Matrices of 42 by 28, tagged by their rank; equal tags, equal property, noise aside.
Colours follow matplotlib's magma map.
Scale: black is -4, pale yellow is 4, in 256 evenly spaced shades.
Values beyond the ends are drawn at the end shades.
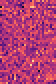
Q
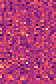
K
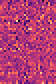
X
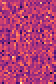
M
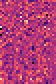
M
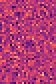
Q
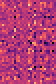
X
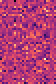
K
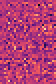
M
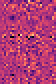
K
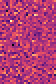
X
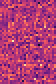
Q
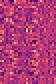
K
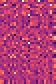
K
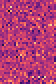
X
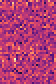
X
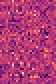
X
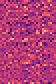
K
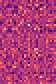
M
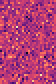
Q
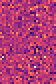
Q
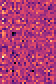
M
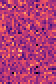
M
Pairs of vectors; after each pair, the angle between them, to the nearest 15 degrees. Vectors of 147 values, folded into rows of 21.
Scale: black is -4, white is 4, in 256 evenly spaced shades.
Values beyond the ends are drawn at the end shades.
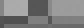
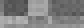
165 degrees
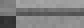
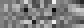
90 degrees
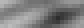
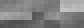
105 degrees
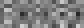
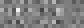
105 degrees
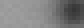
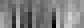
120 degrees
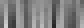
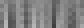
15 degrees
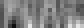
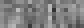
135 degrees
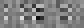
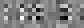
30 degrees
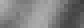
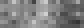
45 degrees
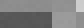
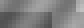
45 degrees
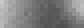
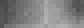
165 degrees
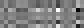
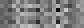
90 degrees
